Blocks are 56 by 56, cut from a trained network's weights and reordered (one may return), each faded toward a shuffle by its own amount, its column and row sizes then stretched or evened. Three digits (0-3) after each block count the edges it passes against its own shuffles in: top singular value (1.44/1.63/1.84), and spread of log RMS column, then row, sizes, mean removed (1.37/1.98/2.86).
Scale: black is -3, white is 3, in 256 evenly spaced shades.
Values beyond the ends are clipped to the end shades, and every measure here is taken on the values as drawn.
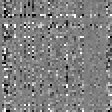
1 3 2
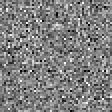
1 1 1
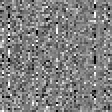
0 3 0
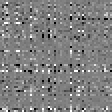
1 3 3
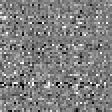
0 1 3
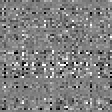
0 2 3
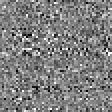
2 1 2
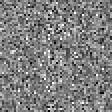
0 1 0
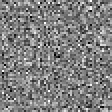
3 2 0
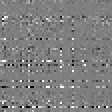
2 2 3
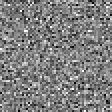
2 0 1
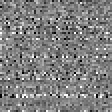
2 1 3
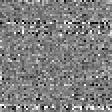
2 1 3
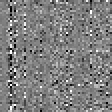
1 3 1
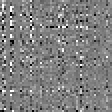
3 3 2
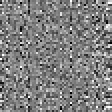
3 3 0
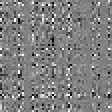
3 3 2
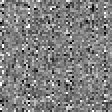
0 3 1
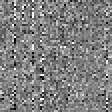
0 2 1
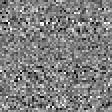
2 0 2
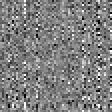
3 3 0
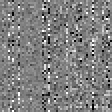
0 3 0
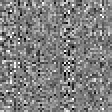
2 3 0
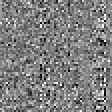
3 2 1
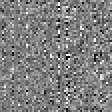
0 3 0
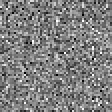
0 1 0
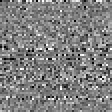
2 0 3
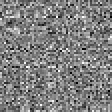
3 0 1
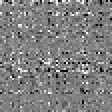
2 2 3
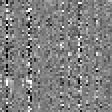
2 3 0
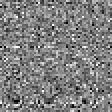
3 2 1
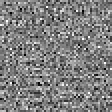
3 0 1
